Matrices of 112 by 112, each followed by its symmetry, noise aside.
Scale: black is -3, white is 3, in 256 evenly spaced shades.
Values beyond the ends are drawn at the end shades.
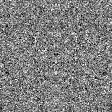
mirrored left to right.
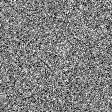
symmetric across the other diagonal.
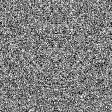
mirrored left to right.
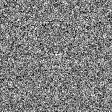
mirrored left to right.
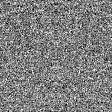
mirrored left to right.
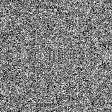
mirrored top to bottom.
